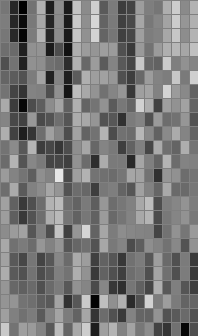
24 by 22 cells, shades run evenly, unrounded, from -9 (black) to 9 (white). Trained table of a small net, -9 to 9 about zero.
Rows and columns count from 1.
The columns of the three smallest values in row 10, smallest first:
3, 4, 2
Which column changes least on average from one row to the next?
8
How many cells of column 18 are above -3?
18
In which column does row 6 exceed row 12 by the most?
11
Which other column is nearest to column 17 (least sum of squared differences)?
12
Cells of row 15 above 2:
5
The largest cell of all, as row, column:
13, 7
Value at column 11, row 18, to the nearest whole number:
-3
